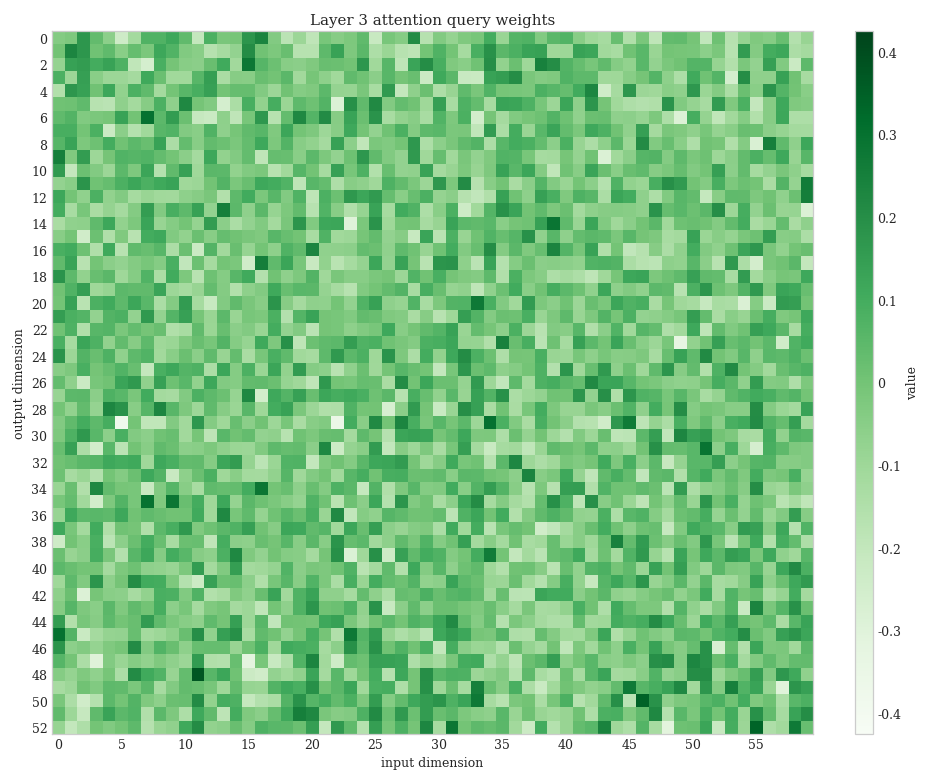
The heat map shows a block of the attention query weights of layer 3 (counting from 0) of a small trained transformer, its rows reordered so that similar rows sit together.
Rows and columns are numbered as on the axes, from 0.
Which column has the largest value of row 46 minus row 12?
51
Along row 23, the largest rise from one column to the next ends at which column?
35
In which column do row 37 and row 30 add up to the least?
48
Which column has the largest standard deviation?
55
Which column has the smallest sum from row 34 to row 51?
2
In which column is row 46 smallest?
52
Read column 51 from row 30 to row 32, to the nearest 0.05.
0.15 0.3 0.05
